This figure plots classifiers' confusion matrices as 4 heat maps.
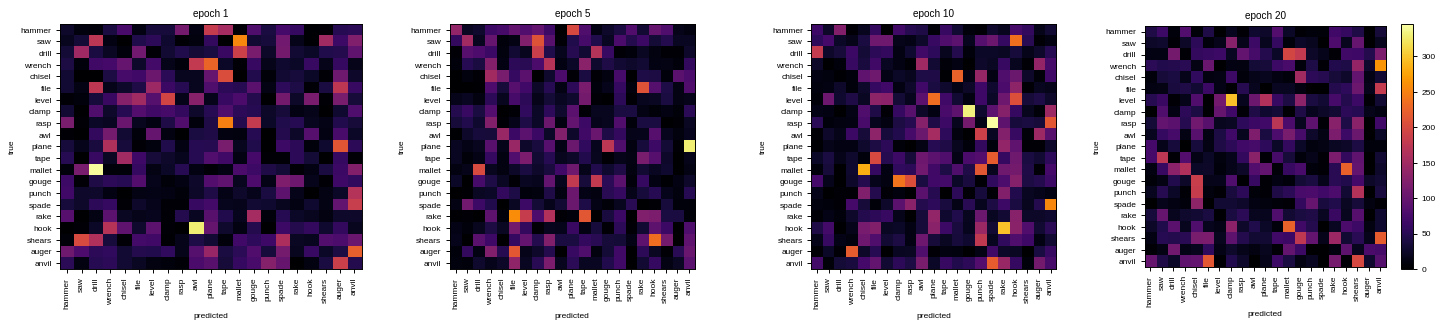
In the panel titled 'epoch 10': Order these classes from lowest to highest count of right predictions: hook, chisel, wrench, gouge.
gouge, wrench, chisel, hook
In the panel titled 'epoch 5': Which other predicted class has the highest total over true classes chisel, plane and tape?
anvil
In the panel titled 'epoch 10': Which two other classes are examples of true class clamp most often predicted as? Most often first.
gouge, anvil
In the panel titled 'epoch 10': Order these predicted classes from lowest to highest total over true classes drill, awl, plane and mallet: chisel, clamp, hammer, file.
clamp, hammer, file, chisel
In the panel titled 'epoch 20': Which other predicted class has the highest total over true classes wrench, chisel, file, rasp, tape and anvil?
shears
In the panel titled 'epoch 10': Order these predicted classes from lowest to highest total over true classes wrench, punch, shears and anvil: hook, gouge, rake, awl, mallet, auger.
gouge, mallet, hook, auger, rake, awl
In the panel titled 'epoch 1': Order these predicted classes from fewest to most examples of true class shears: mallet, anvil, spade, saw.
mallet, anvil, spade, saw
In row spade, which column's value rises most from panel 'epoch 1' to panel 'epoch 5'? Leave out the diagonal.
saw
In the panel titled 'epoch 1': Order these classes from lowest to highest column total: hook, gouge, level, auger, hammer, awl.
hook, hammer, level, awl, gouge, auger
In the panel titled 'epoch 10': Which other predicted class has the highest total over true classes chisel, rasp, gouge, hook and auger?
rake
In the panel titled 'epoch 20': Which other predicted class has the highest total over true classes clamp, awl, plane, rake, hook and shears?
mallet
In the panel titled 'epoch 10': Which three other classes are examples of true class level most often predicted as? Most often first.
plane, hook, file
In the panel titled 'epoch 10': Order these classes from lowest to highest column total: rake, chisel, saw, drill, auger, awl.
drill, saw, auger, chisel, awl, rake
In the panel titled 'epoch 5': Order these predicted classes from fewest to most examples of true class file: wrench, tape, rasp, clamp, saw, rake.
saw, clamp, rasp, wrench, tape, rake
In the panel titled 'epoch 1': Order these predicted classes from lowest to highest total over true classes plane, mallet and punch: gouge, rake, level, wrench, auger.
level, rake, gouge, wrench, auger
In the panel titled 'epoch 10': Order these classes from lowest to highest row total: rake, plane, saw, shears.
plane, rake, shears, saw
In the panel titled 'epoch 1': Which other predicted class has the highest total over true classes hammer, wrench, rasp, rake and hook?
plane
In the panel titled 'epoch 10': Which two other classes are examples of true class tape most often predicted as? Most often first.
spade, file
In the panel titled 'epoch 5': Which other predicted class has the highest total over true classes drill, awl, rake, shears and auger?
file
